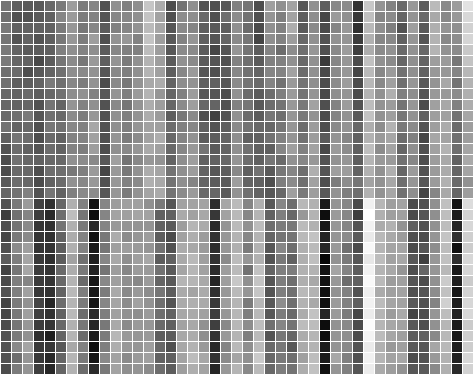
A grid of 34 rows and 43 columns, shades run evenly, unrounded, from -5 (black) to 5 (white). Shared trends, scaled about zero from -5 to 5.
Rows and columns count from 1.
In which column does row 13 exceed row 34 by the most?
9
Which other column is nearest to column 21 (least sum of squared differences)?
19
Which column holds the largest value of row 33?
34
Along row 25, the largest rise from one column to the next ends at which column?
43
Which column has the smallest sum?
30
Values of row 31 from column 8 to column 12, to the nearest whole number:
-1 -4 0 2 1
